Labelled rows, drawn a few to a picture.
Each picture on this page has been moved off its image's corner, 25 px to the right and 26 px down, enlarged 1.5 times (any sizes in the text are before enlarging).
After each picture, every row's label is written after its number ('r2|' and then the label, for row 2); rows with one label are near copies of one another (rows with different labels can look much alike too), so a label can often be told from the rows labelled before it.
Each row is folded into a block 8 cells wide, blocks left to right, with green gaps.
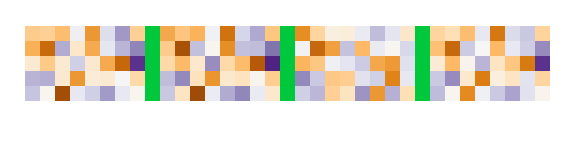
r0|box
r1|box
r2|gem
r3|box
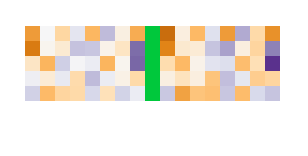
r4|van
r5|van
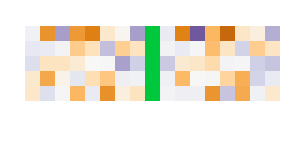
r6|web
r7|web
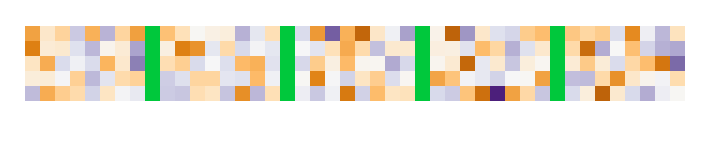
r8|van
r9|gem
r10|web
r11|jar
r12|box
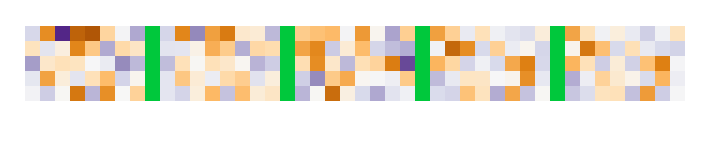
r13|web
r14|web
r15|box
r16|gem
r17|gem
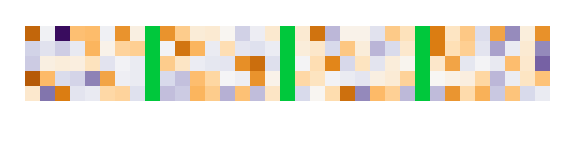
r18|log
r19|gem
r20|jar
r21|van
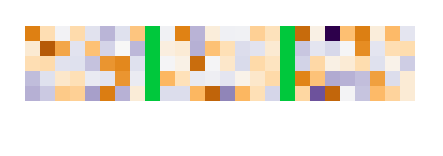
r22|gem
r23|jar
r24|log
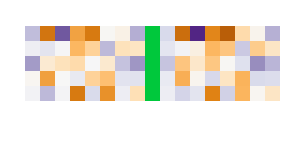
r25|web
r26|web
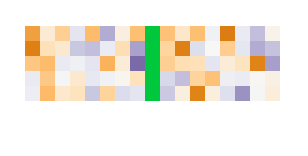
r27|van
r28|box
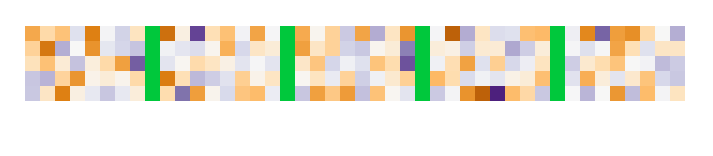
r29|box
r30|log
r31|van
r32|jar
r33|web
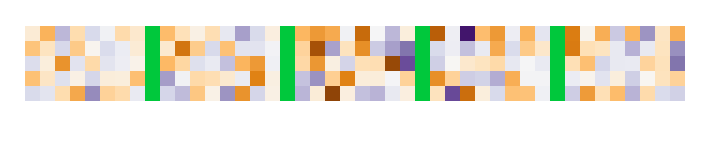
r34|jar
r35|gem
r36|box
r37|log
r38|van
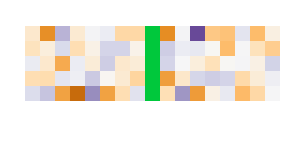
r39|jar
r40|log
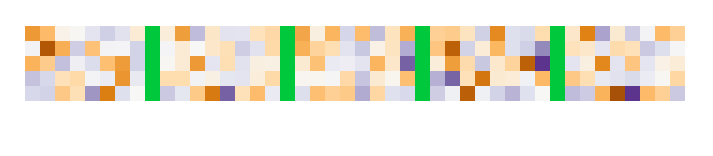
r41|gem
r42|jar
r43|van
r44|box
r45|jar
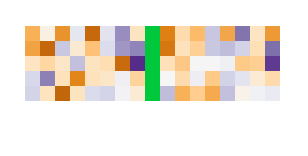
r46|box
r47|van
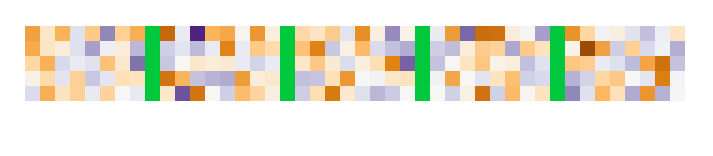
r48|van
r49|log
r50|box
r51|web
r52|gem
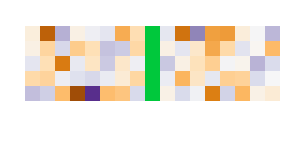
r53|jar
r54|web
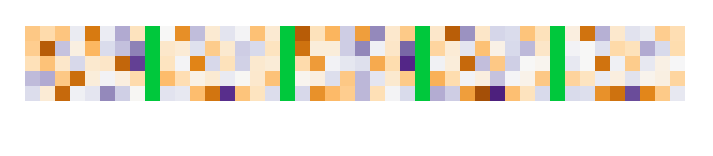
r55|box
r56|jar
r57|van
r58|jar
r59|jar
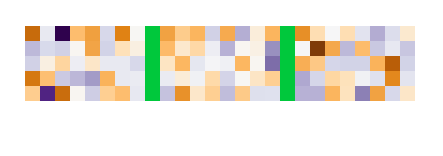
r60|log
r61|van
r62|gem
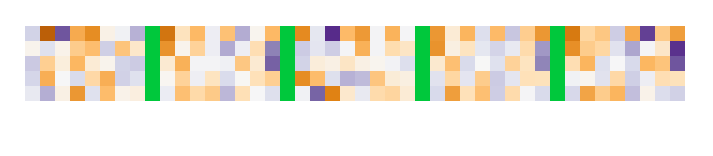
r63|web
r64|van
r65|log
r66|van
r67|van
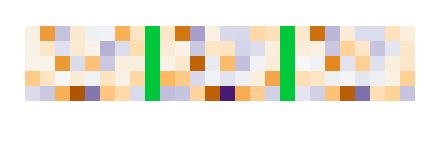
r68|jar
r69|jar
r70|jar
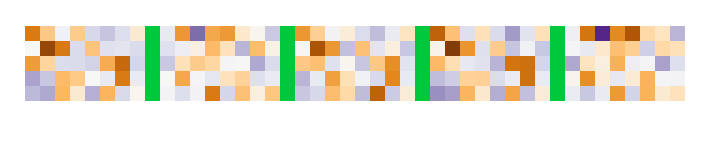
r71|gem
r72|web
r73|gem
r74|gem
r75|web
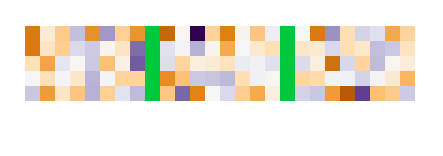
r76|van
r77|log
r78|jar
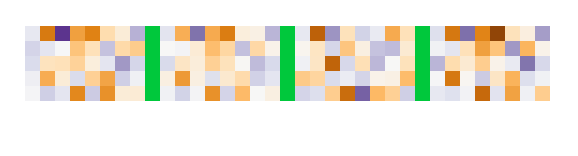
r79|web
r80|web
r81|jar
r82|web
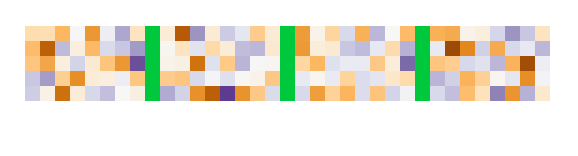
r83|box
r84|jar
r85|van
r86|gem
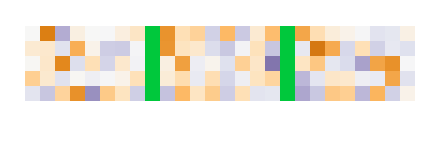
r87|jar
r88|van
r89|gem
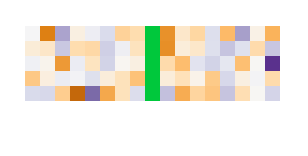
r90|jar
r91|van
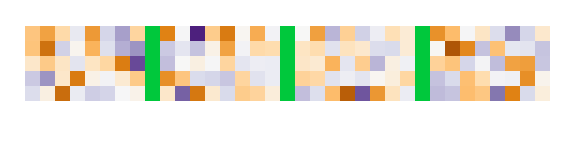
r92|box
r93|log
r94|jar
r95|gem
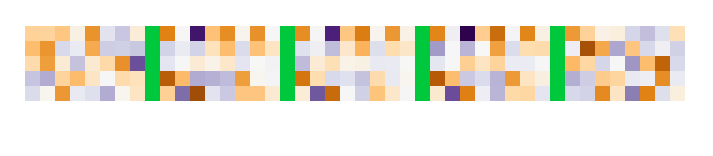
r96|box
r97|log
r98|log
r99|log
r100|gem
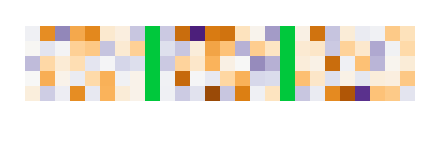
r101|web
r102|web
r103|jar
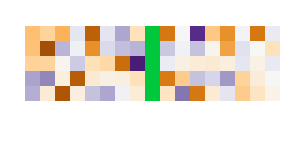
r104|box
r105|log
